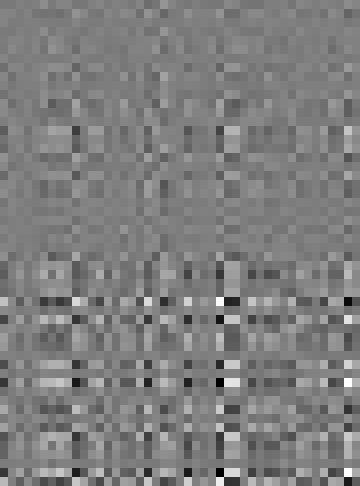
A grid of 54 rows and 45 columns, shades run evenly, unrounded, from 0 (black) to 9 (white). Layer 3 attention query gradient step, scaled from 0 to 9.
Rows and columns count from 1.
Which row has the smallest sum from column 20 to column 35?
31
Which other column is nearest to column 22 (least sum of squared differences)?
38
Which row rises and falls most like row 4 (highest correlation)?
1
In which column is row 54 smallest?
44
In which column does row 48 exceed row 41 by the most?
28
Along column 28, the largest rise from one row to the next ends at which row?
54
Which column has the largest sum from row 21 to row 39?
19
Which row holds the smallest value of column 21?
34
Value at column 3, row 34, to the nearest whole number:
3
